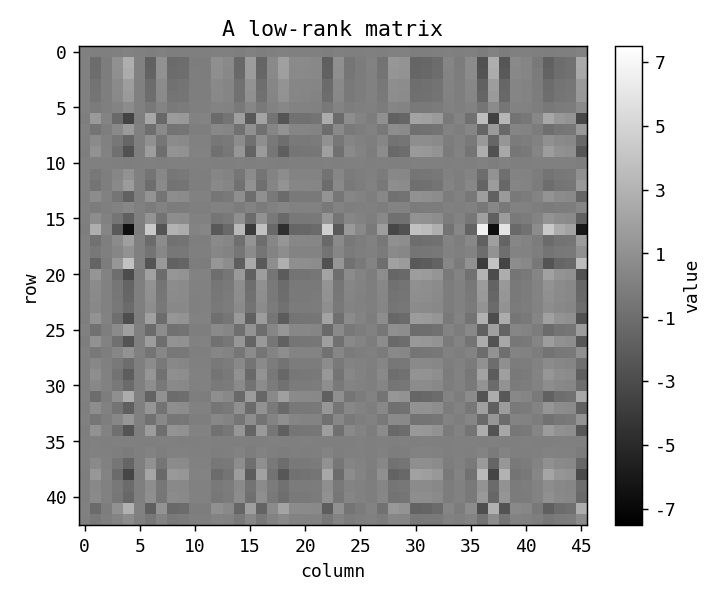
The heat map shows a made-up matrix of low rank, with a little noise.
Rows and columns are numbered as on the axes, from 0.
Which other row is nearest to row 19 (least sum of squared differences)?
41
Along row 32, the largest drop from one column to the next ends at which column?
37
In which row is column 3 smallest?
16
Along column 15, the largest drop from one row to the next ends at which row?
20
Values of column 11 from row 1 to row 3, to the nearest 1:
0 0 0
